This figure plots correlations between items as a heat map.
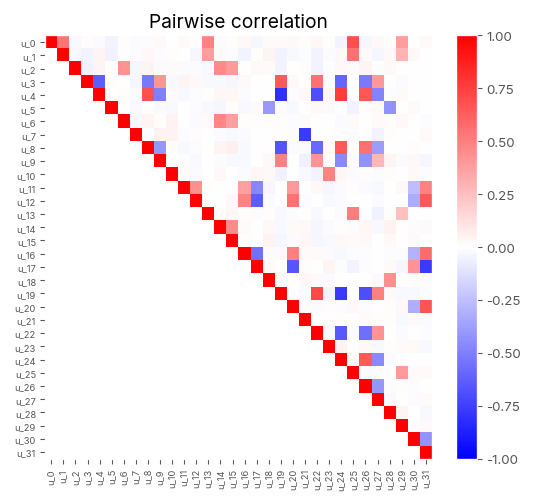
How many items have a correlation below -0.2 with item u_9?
4
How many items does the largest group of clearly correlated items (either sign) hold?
9
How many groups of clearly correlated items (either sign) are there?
7
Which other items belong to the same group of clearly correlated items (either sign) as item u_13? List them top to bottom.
u_0, u_1, u_25, u_29
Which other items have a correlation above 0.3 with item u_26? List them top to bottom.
u_4, u_8, u_24
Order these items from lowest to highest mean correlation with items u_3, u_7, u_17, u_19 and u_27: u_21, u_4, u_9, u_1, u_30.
u_4, u_21, u_1, u_30, u_9
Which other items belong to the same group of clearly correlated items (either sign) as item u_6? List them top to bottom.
u_2, u_14, u_15
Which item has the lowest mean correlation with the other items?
u_17
